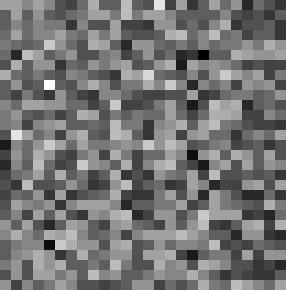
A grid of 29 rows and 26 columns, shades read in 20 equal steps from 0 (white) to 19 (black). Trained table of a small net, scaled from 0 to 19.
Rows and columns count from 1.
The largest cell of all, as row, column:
6, 19
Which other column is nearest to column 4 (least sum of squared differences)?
15
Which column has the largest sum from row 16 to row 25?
13
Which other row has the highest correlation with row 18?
20
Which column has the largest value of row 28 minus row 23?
24
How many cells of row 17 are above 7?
19
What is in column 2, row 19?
15
